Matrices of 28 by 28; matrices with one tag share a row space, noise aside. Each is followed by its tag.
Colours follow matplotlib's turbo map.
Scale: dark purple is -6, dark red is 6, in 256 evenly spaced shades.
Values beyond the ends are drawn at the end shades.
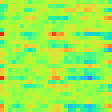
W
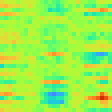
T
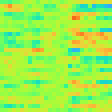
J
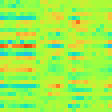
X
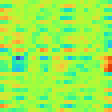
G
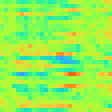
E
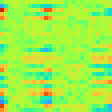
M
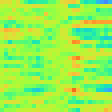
J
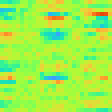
T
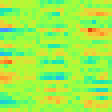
T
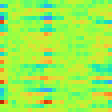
M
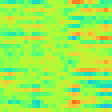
J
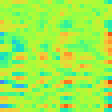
G
